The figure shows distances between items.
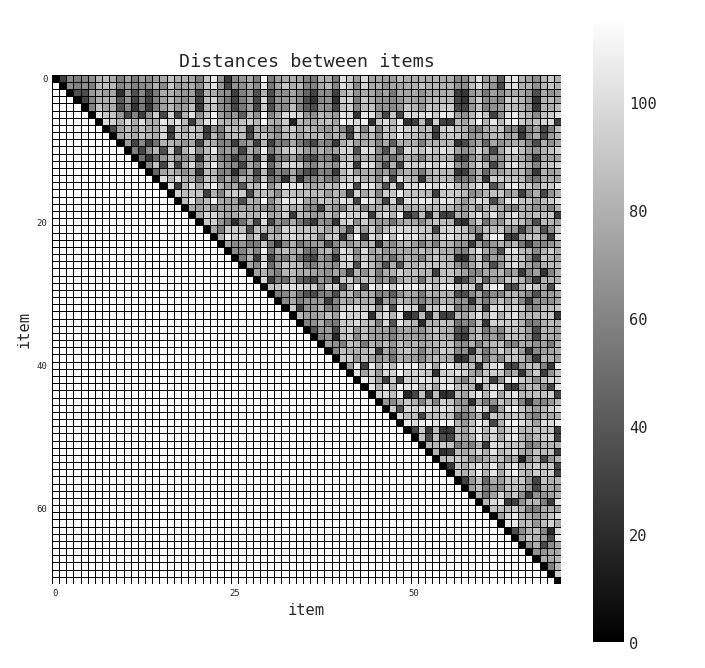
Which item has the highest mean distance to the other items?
29
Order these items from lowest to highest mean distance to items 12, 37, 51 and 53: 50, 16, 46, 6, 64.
16, 46, 64, 50, 6
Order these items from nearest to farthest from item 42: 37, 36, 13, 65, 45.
36, 13, 45, 37, 65
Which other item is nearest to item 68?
27
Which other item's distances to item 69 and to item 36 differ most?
63
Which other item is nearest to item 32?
14
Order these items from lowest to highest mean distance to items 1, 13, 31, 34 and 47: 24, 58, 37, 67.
67, 58, 24, 37
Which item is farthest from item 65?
48
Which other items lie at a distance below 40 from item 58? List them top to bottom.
23, 31, 38, 45, 66
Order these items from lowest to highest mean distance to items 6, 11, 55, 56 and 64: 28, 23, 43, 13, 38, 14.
13, 28, 14, 23, 38, 43
